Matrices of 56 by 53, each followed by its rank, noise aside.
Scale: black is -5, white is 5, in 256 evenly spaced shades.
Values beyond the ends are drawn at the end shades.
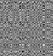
four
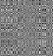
two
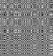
two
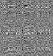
four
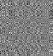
five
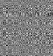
three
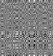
three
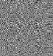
five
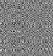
four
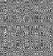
four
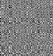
four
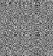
five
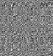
five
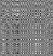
three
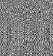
five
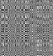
two
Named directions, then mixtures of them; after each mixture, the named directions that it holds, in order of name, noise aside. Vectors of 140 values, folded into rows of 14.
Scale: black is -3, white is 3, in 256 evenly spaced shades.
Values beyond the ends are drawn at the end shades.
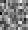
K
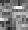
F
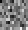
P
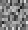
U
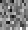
P.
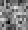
F, K.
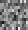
K, U.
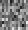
P, U.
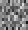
U.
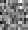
K.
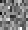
K, P.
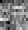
F, P.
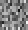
U.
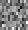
U.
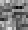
F.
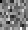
P.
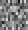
U.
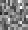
K, U.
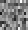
K, U.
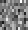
K, U.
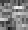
F.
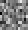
K.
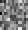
K, P.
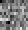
F, P.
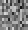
K, U.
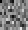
P.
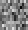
F, U.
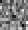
P, U.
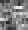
F.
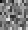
K, P.
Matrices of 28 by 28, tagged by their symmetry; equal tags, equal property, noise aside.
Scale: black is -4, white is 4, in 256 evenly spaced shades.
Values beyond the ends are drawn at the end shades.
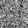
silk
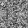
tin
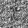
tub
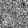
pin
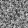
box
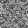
tub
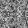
tin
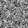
tin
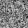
silk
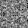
tin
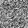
tub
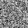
pin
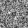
pin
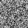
box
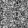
tin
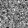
silk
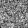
silk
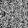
tin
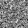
tub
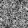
tub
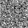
pin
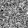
silk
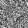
box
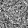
pin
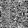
tin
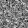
pin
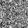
tin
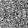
tin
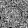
pin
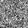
silk
